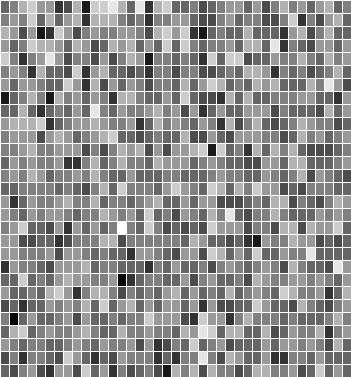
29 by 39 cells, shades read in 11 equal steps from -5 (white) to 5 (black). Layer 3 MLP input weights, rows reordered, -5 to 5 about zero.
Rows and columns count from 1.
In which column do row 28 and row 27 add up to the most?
18
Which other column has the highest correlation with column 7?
39
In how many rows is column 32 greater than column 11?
15
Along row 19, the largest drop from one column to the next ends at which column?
30
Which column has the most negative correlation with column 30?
4
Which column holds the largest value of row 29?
19
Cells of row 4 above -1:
19
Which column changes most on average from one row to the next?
23
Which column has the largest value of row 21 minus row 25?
17
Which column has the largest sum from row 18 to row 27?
37
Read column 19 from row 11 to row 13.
1 2 -1
